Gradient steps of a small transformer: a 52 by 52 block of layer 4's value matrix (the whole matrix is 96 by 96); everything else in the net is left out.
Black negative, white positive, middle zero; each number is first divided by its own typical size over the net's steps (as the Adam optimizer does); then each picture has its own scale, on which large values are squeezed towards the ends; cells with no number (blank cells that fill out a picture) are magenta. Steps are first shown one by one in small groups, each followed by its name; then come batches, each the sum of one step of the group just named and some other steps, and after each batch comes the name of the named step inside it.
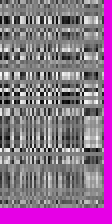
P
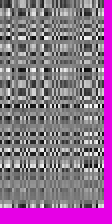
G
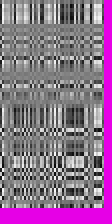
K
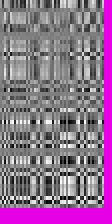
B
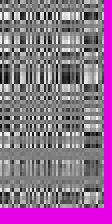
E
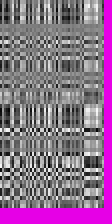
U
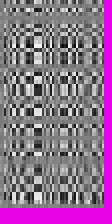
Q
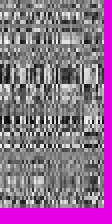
E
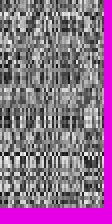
E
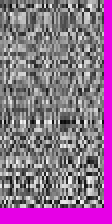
B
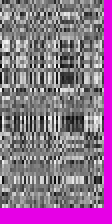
E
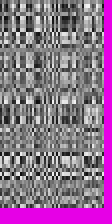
U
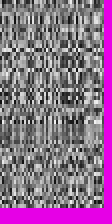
P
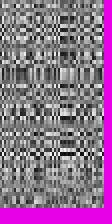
K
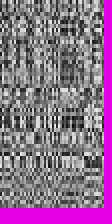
U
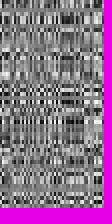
P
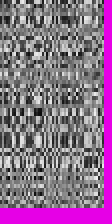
P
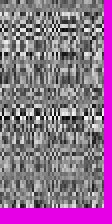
E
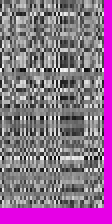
G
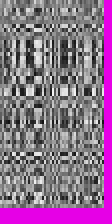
Q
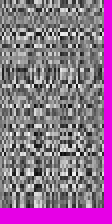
Q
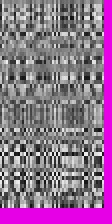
K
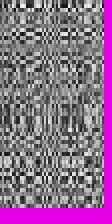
U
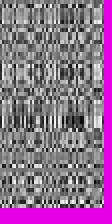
K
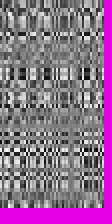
G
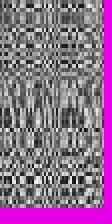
U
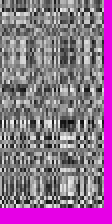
B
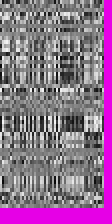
E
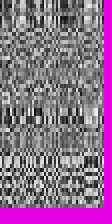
U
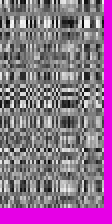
P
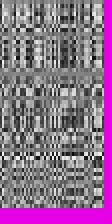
K
